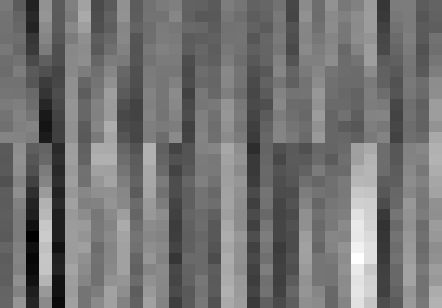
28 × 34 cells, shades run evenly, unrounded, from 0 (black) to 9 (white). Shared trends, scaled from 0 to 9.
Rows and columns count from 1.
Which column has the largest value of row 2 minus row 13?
4
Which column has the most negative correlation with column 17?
24
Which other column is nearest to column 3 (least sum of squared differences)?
30
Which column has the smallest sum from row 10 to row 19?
5
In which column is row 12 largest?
9
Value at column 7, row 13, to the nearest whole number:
3
